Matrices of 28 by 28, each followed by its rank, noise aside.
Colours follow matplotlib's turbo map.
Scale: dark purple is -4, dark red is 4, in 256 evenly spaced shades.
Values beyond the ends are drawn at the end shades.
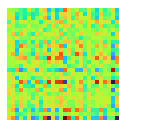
two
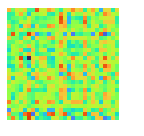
three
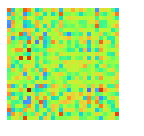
three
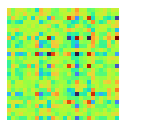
two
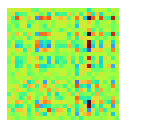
two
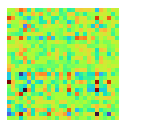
three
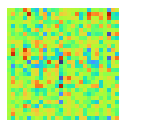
four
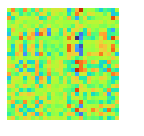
three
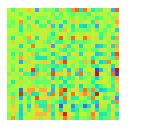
three
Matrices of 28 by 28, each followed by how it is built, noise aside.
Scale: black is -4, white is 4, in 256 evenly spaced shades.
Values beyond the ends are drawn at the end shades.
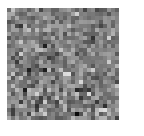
lower triangular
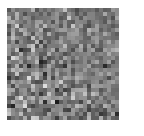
lower triangular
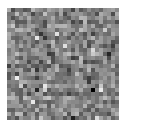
repeating columns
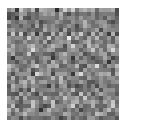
repeating columns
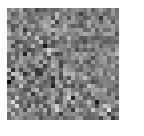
lower triangular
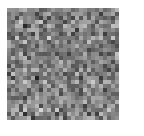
repeating columns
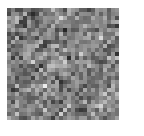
Hankel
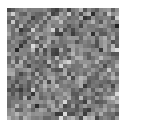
Hankel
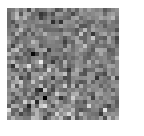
lower triangular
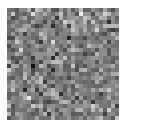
noise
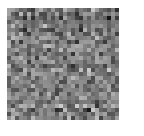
repeating columns
